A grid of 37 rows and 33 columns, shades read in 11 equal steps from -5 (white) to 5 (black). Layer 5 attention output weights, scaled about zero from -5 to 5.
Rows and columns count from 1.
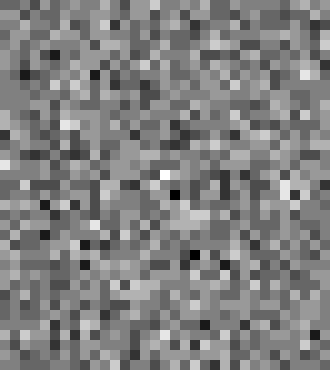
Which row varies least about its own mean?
10
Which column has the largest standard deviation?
20
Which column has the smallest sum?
17
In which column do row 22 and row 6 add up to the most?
6
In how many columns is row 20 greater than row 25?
14
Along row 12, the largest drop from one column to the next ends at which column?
31
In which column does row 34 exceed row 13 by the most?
8
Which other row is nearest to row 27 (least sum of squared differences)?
2
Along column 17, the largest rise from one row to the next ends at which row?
19
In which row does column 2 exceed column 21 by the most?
35
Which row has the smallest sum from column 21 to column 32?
15
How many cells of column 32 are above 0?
13
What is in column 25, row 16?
-2
